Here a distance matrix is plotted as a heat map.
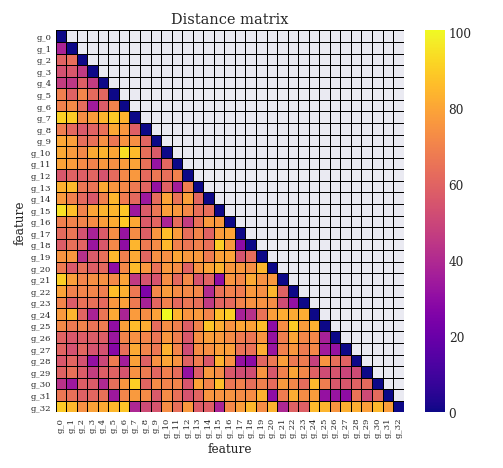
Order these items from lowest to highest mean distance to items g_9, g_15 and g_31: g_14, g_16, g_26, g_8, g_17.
g_26, g_8, g_14, g_16, g_17
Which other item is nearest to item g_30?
g_1
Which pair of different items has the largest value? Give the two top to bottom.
g_10, g_24
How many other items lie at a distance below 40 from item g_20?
5
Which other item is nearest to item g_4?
g_30
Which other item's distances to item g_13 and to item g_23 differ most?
g_22
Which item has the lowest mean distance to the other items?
g_3
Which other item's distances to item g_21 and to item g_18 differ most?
g_15
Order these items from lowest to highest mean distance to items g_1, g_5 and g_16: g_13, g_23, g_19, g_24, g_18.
g_23, g_18, g_13, g_19, g_24
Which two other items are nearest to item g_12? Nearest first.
g_29, g_16
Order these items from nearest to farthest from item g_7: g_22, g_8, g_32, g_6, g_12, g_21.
g_32, g_21, g_8, g_22, g_12, g_6
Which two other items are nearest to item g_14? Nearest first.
g_8, g_22
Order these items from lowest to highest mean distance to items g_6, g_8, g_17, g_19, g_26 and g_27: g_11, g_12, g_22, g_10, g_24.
g_24, g_12, g_22, g_11, g_10
